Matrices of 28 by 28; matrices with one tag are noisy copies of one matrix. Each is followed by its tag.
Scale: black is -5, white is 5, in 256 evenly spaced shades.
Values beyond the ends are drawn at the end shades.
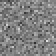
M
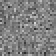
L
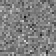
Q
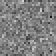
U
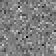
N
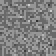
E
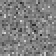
Q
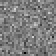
L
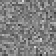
U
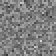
U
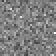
N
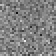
Q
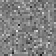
U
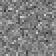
N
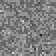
Q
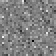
U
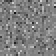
M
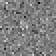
Q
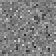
N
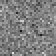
Q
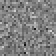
L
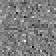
Q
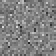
U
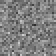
Q
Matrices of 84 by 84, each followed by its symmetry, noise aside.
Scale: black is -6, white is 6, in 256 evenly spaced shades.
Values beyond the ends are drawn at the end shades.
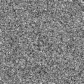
symmetric across the other diagonal.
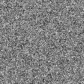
symmetric.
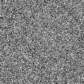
symmetric across the other diagonal.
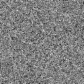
symmetric.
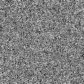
same after a half turn.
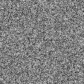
symmetric across the other diagonal.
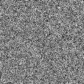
symmetric across the other diagonal.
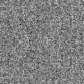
mirrored top to bottom.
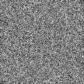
same after a half turn.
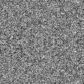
mirrored top to bottom.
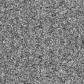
mirrored top to bottom.
